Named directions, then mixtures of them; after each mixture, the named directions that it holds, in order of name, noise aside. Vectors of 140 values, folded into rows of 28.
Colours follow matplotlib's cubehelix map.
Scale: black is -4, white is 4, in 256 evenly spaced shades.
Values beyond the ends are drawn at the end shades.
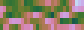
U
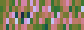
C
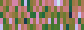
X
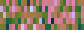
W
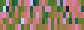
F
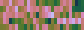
U, X.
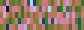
C, F, W.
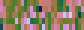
U, W, X.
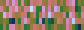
U, W, X.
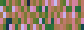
W.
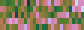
C, U, X.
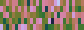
W, X.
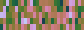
F, W, X.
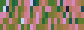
F.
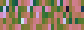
F.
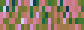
F.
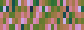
F, W.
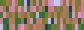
W, X.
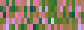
W.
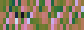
C, U.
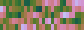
U, W.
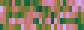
U, W.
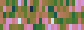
U, W.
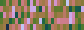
C, W.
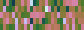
C, F, X.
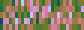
C, X.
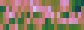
C, U.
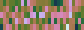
X.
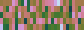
W, X.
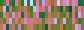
C, F, X.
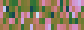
C, F, U.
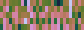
X.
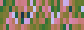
C.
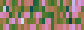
C, F, U.
